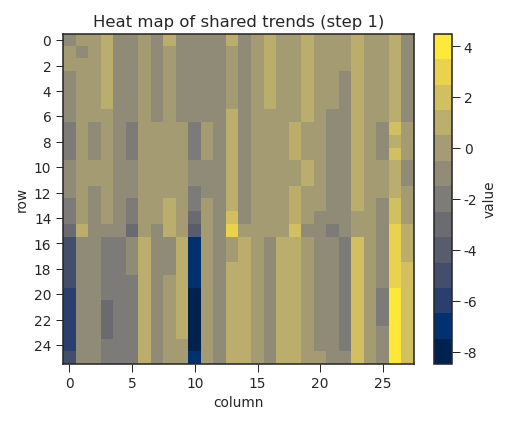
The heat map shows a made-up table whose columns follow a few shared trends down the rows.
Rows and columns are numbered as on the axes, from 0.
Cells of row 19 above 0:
9
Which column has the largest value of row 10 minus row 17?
10
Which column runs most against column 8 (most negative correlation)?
23
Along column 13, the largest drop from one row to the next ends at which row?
16
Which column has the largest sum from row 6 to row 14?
26
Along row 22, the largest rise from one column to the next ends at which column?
11
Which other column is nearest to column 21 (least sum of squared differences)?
2
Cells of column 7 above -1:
8
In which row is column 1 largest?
15
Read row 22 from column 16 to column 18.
-1 1 1
